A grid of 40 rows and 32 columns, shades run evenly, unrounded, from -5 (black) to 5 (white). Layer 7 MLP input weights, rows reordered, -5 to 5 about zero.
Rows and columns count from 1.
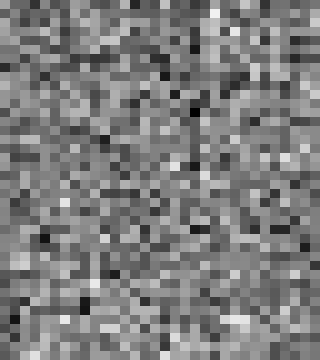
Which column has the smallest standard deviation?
6
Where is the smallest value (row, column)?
13, 20
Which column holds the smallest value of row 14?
26
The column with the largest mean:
24
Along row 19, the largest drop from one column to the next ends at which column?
19
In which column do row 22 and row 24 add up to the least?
16
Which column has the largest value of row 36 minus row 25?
25
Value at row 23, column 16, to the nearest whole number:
1
